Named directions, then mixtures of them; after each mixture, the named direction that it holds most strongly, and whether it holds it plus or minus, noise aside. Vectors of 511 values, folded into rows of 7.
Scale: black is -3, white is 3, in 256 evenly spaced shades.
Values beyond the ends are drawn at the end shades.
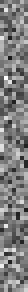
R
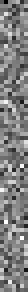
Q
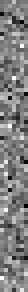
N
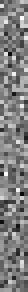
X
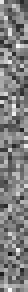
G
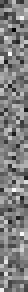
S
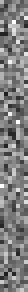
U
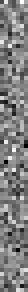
G, minus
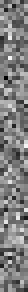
R, minus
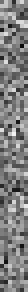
S, minus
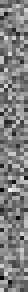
S, plus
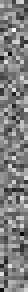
S, minus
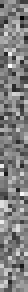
X, minus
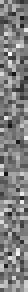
X, minus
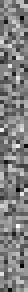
X, minus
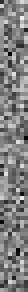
X, plus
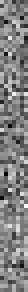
X, minus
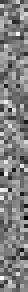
Q, plus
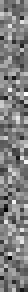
N, minus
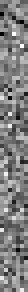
N, plus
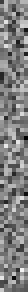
U, minus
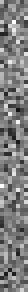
U, plus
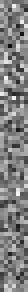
G, plus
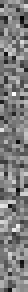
X, minus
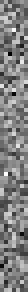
S, minus
